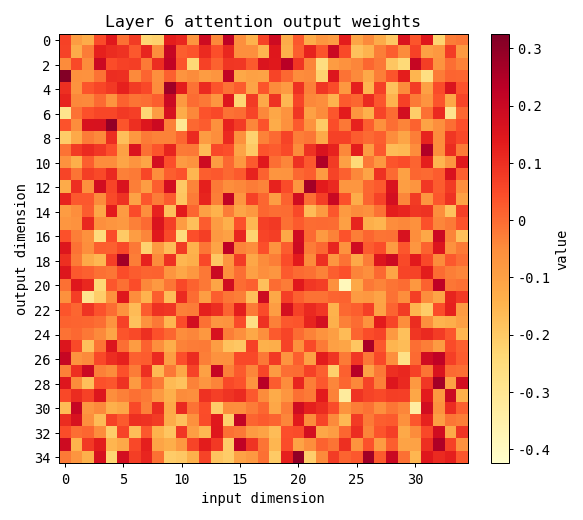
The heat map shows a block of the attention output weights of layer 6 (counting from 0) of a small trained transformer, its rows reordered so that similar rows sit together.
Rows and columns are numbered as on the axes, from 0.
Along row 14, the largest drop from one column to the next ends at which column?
9
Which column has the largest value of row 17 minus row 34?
14
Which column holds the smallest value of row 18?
13
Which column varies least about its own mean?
27
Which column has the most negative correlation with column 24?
1
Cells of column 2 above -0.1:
29
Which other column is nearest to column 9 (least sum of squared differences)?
18
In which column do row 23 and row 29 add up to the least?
24
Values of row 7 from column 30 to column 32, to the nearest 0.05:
0 -0.1 -0.05
